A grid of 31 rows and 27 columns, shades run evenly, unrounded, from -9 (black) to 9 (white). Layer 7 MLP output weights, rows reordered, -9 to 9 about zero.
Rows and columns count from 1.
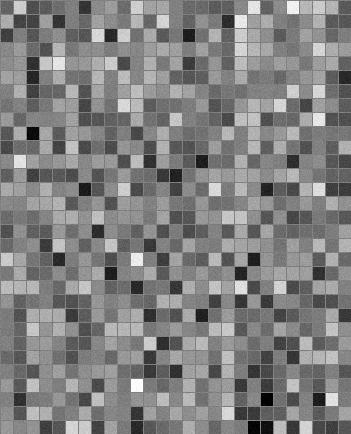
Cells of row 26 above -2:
22
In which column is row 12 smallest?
16
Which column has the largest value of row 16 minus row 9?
18
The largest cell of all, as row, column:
28, 11
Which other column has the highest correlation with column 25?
19
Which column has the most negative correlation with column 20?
7
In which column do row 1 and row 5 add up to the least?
3
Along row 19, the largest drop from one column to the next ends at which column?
20
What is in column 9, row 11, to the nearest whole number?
-4
